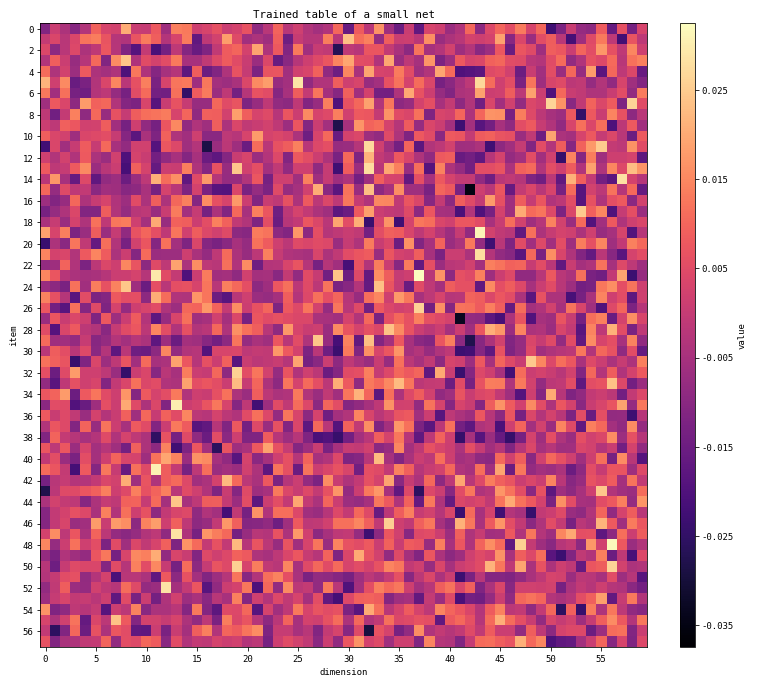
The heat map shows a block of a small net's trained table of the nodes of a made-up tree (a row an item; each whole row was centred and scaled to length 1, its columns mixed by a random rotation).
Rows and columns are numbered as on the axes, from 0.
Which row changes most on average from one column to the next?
37
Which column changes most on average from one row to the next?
29
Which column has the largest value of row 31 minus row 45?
48
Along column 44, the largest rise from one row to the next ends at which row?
28
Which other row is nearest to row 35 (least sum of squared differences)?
44
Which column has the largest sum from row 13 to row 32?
34
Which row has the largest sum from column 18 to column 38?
33
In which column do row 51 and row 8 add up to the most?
19
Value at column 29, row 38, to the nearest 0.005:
-0.025
